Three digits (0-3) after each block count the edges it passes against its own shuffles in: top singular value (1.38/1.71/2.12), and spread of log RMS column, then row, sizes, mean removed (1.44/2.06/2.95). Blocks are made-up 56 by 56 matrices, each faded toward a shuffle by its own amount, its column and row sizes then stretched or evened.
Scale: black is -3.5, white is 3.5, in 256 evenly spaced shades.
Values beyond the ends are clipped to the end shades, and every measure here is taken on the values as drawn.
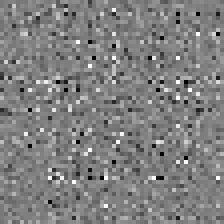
1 1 1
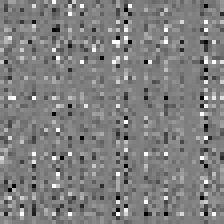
1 3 2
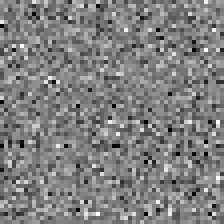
0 0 1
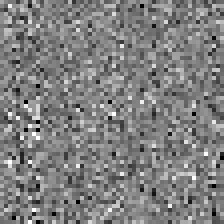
0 2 0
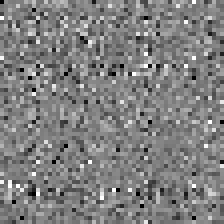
2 1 1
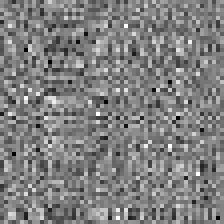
3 1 1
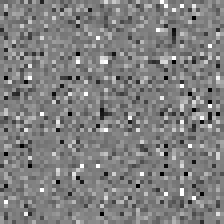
1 2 1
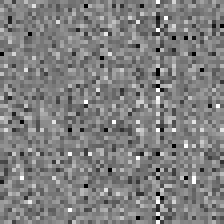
2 2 1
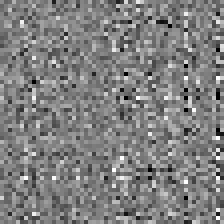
2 2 1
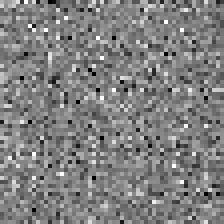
1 0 1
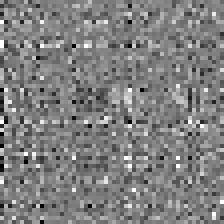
3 2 2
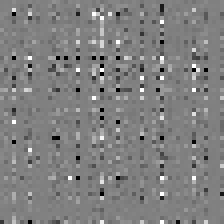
2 3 2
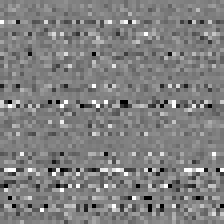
1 0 3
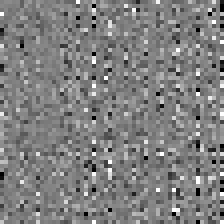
1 3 0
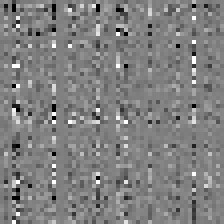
1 3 2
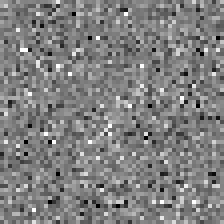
0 0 1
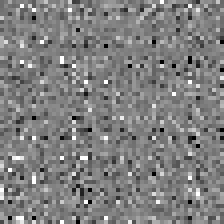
0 2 2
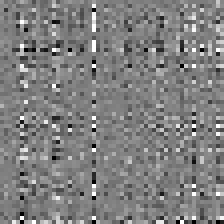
3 3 2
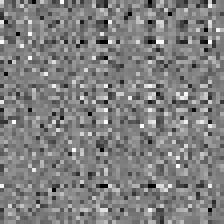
3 1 2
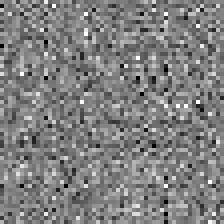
2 1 0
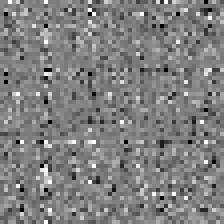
0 2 2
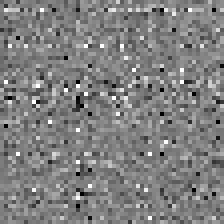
0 1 2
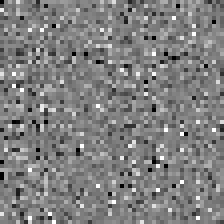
1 1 0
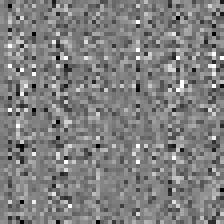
1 3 1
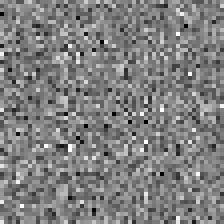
2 1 0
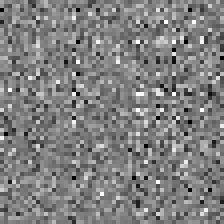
2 2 1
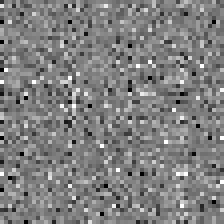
2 1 1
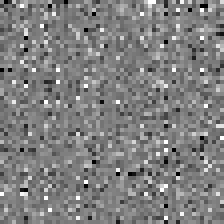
0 2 1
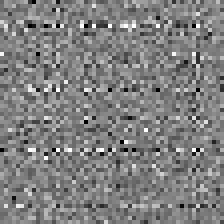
3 1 2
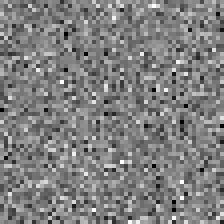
0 1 0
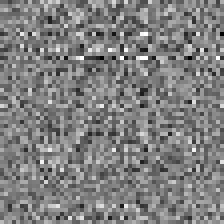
3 1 2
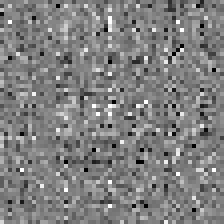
2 2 1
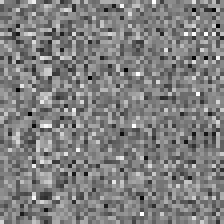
3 1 1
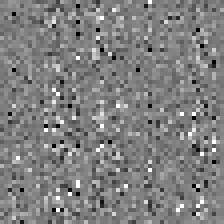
0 2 0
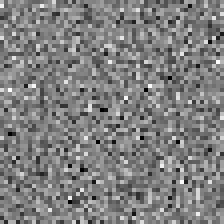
0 0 0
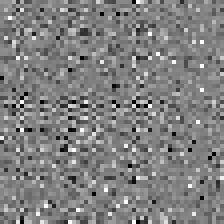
3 1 1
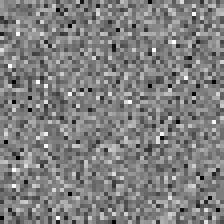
0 0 0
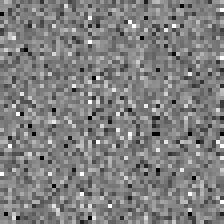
1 1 0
